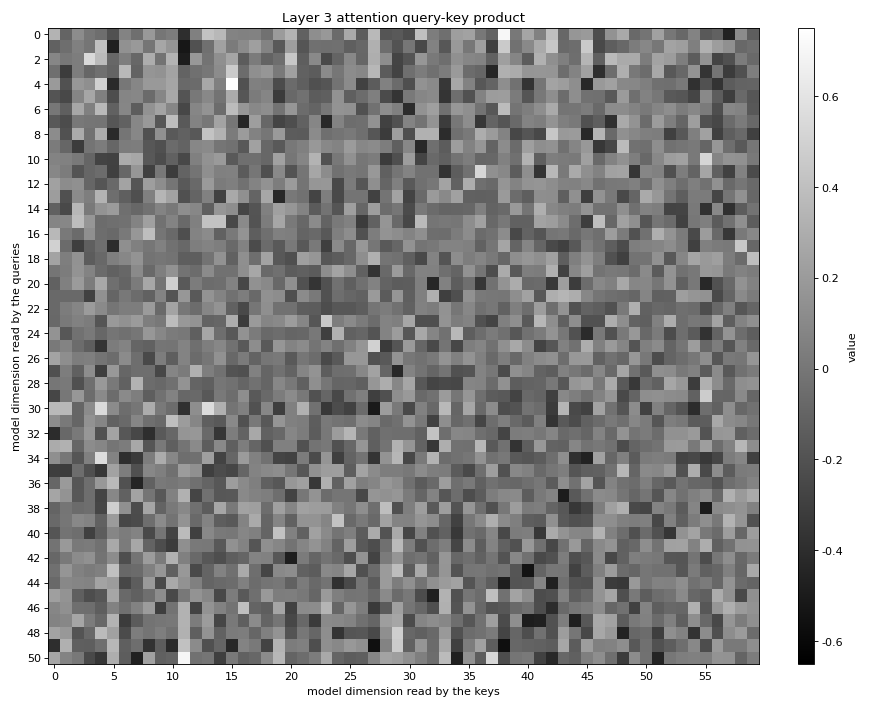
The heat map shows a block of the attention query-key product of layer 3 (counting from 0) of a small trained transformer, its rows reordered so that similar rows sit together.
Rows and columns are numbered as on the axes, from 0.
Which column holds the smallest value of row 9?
31
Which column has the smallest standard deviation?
50
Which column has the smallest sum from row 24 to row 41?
34
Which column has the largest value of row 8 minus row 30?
42
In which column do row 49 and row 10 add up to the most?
19
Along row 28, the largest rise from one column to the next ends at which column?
55
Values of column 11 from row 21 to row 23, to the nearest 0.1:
0.2 0 0.2
